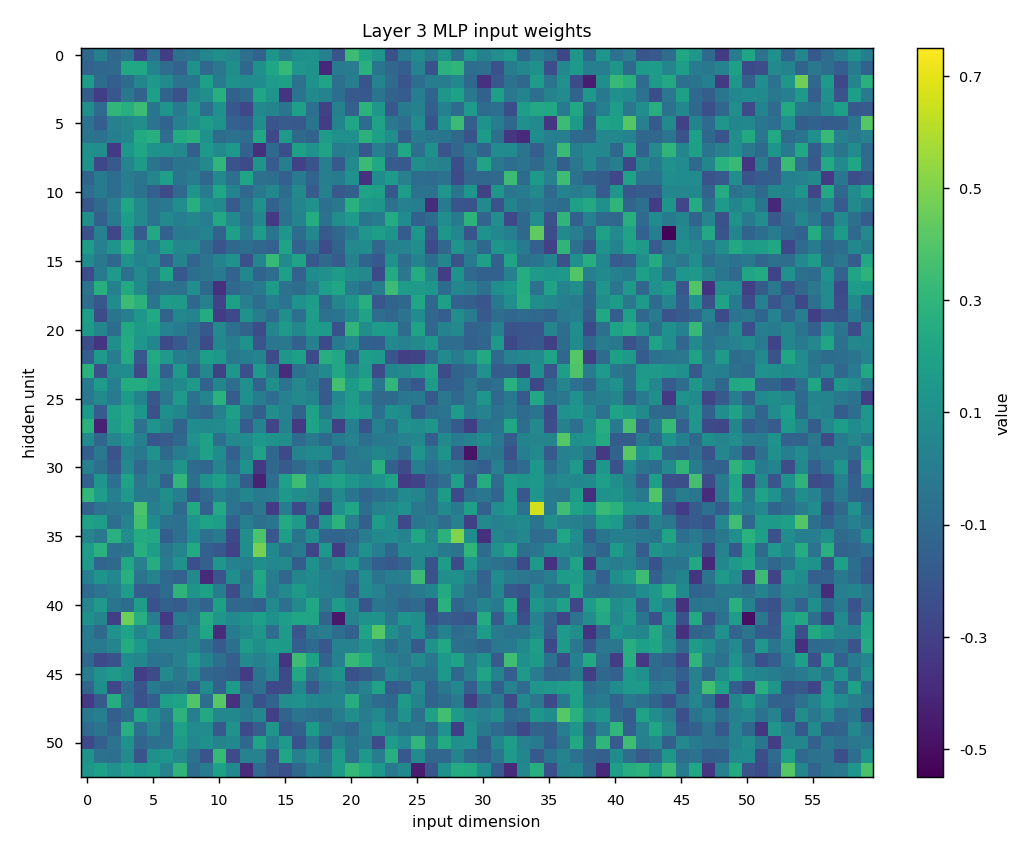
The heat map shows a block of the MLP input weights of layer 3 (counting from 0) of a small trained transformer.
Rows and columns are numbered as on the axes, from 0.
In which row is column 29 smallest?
29
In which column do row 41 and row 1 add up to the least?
50
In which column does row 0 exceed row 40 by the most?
45
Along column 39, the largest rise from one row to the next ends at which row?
30
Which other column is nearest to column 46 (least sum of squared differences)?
20
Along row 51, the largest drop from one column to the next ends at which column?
11
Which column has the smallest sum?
47
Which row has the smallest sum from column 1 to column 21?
46
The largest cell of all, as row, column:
33, 34
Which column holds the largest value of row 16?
37
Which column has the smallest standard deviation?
31
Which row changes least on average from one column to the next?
28
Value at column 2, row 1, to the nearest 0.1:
-0.1
